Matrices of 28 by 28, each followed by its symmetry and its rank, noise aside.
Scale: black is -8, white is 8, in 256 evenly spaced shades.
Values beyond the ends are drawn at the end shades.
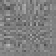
no symmetry, rank three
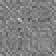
symmetric, rank three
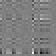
no symmetry, rank one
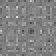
symmetric, rank three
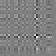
symmetric, rank one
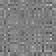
no symmetry, rank three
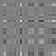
symmetric, rank one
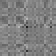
symmetric, rank two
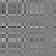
no symmetry, rank one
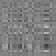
no symmetry, rank two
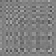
symmetric, rank two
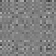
no symmetry, rank two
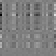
no symmetry, rank one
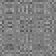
no symmetry, rank three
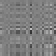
no symmetry, rank one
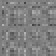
antisymmetric, rank two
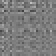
no symmetry, rank three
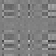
no symmetry, rank one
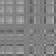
symmetric, rank one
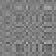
no symmetry, rank two
